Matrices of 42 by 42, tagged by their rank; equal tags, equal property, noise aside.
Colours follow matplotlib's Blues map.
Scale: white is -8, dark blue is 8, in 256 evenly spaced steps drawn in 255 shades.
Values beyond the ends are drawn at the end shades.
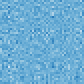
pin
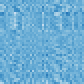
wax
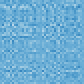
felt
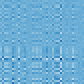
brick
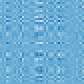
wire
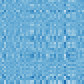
wire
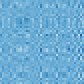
wire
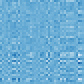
wire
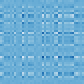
brick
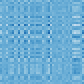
brick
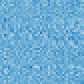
pin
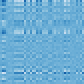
brick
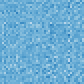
pin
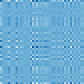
brick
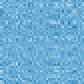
wax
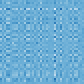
brick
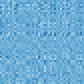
wax
